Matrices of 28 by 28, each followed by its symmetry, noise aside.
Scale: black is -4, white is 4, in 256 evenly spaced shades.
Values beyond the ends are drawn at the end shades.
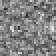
mirrored top to bottom.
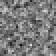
symmetric across the other diagonal.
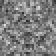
mirrored left to right.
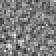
symmetric across the other diagonal.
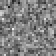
antisymmetric.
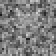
mirrored left to right.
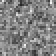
same after a half turn.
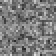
mirrored top to bottom.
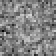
same after a half turn.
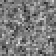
symmetric.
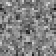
mirrored left to right.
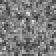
mirrored left to right.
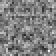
mirrored left to right.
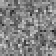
same after a half turn.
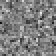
antisymmetric.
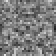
mirrored left to right.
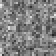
mirrored top to bottom.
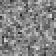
same after a half turn.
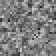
symmetric.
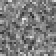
same after a half turn.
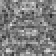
mirrored left to right.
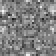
mirrored left to right.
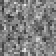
mirrored top to bottom.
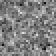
symmetric.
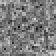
same after a half turn.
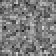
mirrored top to bottom.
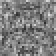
mirrored left to right.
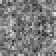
mirrored top to bottom.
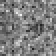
mirrored top to bottom.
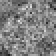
symmetric.
